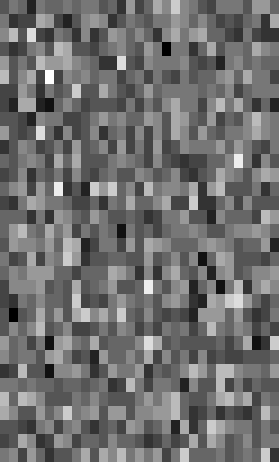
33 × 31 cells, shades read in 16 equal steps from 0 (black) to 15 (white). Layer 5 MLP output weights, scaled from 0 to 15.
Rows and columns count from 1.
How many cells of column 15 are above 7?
7
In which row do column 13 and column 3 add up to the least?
2
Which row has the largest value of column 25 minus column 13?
28
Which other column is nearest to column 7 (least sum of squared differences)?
13
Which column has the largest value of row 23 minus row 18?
10
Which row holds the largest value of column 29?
9
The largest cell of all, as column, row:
6, 6
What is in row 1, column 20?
12
